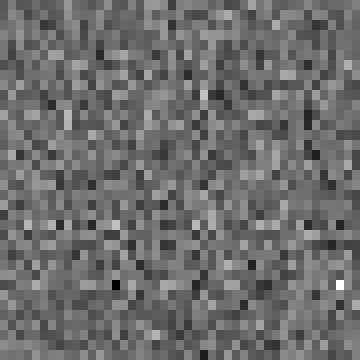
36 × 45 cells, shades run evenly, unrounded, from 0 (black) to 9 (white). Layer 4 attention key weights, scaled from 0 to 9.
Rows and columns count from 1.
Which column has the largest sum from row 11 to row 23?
9
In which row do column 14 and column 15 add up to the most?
23
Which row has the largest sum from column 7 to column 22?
29
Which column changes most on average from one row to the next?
15
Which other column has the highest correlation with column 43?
17
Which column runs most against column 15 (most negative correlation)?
43
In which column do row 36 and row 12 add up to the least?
26
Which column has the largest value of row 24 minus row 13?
39
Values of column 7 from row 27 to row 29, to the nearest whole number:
5 4 4
